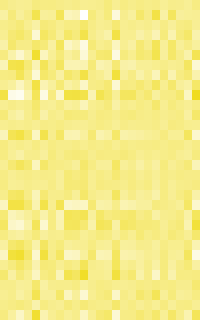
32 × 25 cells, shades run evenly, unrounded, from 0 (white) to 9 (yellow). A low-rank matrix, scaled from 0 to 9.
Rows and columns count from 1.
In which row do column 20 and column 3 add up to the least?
10
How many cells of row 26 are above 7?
3
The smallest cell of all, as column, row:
11, 2
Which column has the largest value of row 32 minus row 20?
5
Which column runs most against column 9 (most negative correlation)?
8
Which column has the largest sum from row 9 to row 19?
25
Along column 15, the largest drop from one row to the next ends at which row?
9
